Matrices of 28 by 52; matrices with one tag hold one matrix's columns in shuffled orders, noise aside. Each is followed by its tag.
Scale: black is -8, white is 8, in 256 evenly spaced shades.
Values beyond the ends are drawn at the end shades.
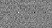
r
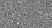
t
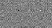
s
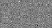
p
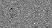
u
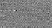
s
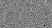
p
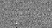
t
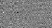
r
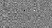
s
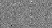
p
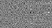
r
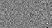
t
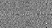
t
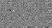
s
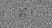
u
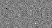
u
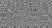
s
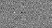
r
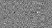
r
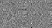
t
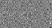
t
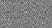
r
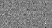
t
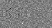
u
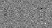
u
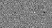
r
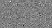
p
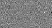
r
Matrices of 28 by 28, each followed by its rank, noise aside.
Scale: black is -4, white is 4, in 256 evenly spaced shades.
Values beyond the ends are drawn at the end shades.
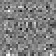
four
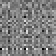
three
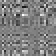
two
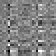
one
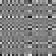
one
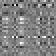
two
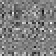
four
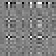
one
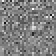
four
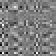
two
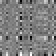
one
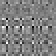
one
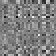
two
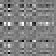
one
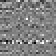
two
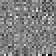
four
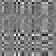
one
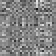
three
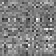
four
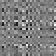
two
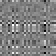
one
